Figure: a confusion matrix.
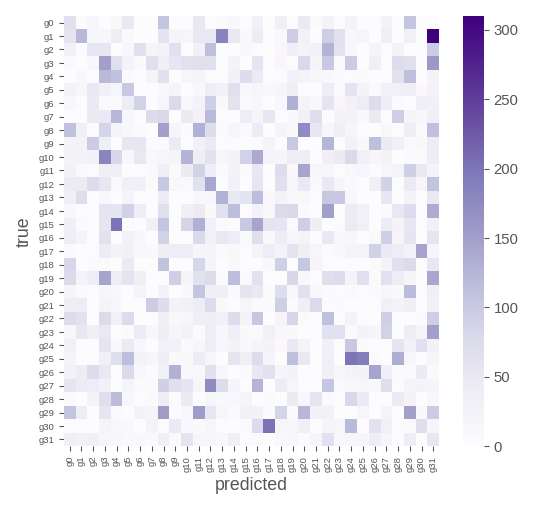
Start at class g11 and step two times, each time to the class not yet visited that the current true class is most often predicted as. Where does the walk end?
g29
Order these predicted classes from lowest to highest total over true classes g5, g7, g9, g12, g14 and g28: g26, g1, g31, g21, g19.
g1, g21, g26, g19, g31
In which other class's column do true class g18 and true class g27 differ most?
g12
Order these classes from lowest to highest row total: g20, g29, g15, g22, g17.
g20, g17, g22, g29, g15
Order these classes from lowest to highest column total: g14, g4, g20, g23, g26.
g23, g26, g14, g4, g20
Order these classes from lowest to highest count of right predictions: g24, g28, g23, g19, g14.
g28, g23, g19, g24, g14
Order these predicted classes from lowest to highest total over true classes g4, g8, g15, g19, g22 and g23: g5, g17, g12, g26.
g26, g17, g5, g12
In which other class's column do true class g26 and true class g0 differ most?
g9
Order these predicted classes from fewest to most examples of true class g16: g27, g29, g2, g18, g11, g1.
g2, g1, g18, g29, g11, g27
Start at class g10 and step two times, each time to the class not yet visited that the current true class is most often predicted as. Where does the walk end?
g31
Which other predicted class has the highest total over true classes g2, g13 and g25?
g22
